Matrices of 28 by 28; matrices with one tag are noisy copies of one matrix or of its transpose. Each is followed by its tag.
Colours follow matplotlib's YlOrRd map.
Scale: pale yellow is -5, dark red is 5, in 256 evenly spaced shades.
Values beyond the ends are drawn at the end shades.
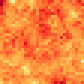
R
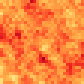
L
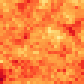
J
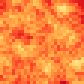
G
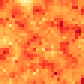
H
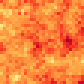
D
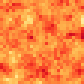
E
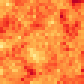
J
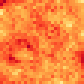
R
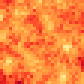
G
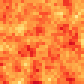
E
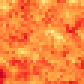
J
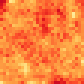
R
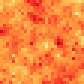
L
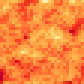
J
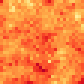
D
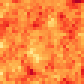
J
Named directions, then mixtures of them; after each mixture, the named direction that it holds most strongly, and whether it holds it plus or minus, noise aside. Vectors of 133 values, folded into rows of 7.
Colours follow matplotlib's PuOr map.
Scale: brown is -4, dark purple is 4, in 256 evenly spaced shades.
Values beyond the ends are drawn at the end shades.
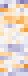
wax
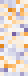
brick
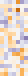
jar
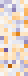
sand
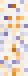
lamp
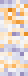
brick, plus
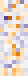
lamp, plus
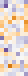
sand, plus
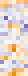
wax, minus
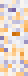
sand, plus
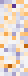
brick, plus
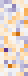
sand, plus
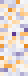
brick, plus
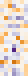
lamp, minus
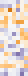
jar, minus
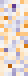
sand, plus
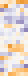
wax, minus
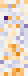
lamp, plus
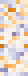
brick, plus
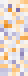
jar, minus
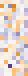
sand, minus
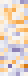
wax, plus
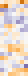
wax, minus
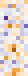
lamp, plus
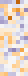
jar, plus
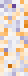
sand, plus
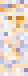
lamp, plus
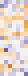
sand, plus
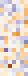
sand, plus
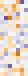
jar, plus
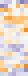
wax, plus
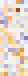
jar, plus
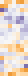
wax, minus
